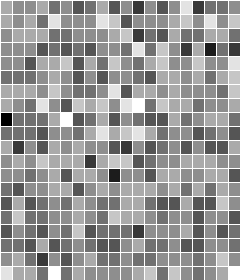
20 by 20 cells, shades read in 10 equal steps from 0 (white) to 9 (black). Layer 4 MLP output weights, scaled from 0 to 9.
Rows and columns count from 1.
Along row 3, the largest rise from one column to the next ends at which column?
12
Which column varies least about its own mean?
15
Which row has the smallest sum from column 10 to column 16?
8
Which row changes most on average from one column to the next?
4
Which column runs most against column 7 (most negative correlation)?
6
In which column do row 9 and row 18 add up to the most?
1
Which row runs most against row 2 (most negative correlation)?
18
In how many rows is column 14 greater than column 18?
8
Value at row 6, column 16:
4
